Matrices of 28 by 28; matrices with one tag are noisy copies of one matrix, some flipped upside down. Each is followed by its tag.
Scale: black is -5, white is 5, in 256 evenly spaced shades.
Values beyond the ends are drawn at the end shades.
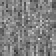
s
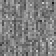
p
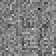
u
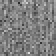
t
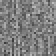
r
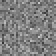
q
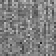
t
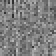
r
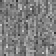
p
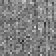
t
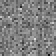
u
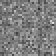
u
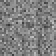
u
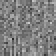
r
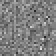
q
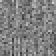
r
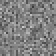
q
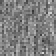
p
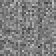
u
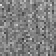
t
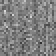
t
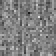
s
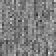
p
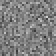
q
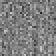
t
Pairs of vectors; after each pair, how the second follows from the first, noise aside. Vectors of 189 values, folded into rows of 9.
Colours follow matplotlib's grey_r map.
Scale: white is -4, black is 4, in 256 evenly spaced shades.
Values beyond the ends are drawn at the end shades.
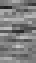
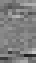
reversed, partly zeroed.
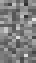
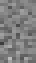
reversed, negated, shrunk.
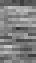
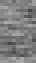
reversed, negated, shrunk.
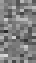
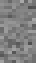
reversed, negated, shrunk.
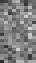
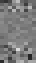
partly zeroed.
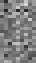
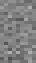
reversed, negated, shrunk.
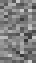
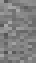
reversed, negated, shrunk.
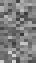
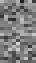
reversed, negated.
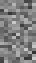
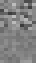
partly zeroed.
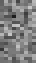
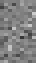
reversed, negated, partly zeroed.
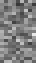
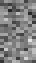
wrapped around, negated.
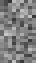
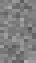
reversed, negated, shrunk.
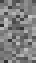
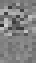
partly zeroed.
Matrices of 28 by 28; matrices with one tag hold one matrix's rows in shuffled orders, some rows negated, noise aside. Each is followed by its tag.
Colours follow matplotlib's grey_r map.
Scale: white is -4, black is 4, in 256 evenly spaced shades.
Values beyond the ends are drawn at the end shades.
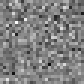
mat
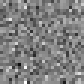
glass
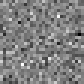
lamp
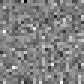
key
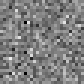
glass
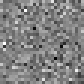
key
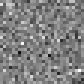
lamp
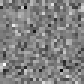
key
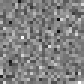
lamp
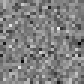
lamp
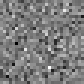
mat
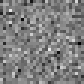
lamp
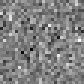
lamp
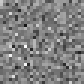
glass
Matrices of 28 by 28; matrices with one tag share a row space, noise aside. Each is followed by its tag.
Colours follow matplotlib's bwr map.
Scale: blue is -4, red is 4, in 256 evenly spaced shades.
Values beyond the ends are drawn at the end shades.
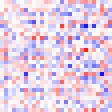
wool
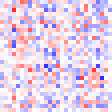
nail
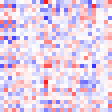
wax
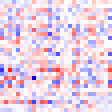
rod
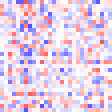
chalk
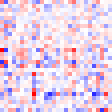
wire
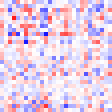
chalk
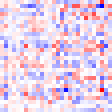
wool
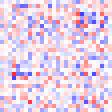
nail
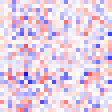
chalk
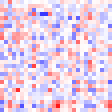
rod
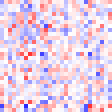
chalk
